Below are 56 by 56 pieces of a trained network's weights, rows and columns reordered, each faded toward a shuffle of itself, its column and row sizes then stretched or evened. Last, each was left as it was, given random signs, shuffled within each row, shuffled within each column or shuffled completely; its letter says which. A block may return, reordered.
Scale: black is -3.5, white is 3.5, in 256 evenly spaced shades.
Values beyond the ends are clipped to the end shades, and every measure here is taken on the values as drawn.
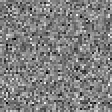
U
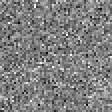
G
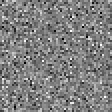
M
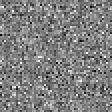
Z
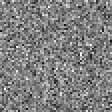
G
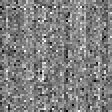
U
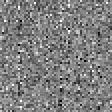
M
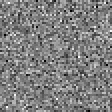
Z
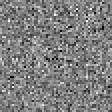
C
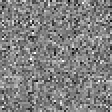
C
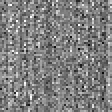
M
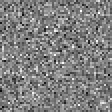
G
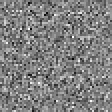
C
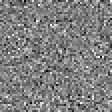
Z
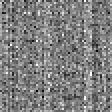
U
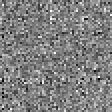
C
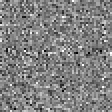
C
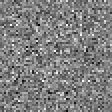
C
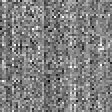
U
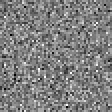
M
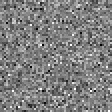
Z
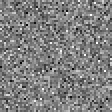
G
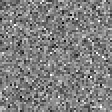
G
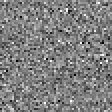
Z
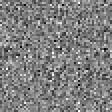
U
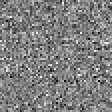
Z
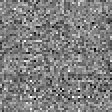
U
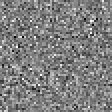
Z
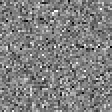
Z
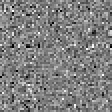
U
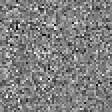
C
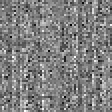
U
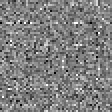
U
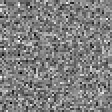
M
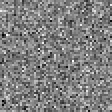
M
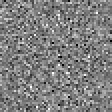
M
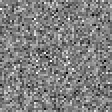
G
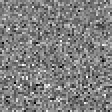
Z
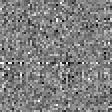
U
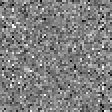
M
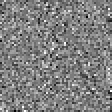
M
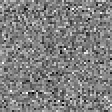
Z
